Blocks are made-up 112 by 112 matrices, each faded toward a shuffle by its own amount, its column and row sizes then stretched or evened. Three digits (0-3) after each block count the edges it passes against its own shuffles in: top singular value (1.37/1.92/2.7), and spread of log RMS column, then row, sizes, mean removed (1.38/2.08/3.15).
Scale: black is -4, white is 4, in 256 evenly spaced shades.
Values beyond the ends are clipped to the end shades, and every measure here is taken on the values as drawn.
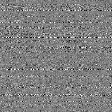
2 1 3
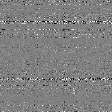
2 1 3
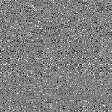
2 0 2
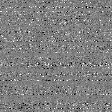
0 0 3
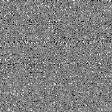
2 1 2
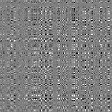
3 3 3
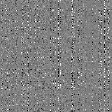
1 3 2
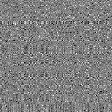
3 1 2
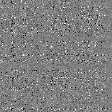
0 2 2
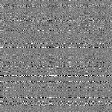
3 1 3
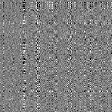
3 3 2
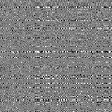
3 1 3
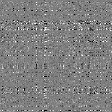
3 2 3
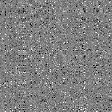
2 2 1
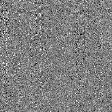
1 2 1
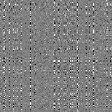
3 3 2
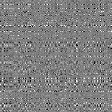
3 2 3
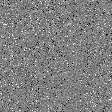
0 1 0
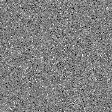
0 1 0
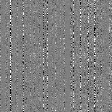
2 3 0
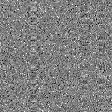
2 0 0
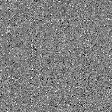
1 1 1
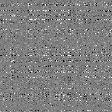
2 2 3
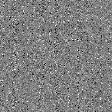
1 2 0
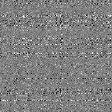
2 2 3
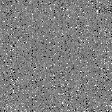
0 2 1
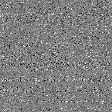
1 0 2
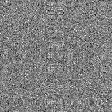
2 0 0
